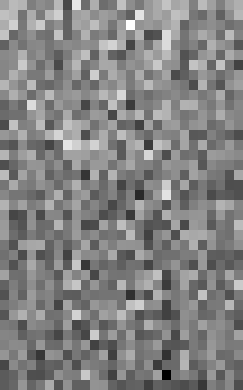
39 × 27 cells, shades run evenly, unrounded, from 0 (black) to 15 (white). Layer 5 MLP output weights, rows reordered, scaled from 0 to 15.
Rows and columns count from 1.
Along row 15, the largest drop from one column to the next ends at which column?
17
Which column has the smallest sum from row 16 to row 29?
2
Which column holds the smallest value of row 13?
16
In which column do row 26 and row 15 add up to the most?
9
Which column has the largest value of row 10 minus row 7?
14
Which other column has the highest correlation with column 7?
20
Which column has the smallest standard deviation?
24
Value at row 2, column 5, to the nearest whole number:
7
